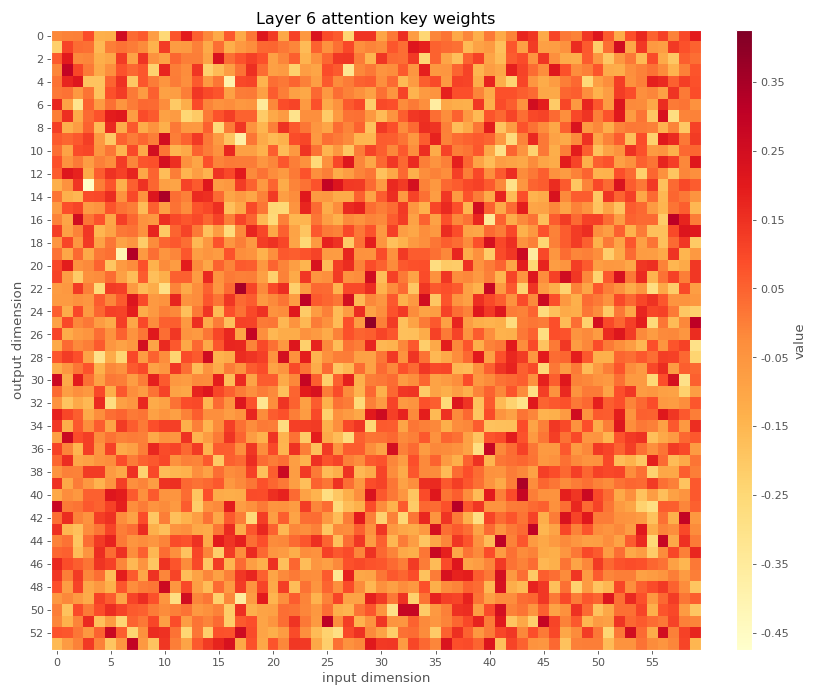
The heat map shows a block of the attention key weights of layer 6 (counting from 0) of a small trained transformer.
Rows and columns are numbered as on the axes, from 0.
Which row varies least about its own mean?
5
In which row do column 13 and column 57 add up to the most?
16
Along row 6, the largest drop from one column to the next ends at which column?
46
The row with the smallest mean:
22
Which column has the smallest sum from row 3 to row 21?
19
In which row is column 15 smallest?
8
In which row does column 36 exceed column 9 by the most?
53
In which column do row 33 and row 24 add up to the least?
45
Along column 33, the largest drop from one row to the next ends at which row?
12
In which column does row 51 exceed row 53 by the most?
25
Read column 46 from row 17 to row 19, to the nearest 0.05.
0 0 -0.05
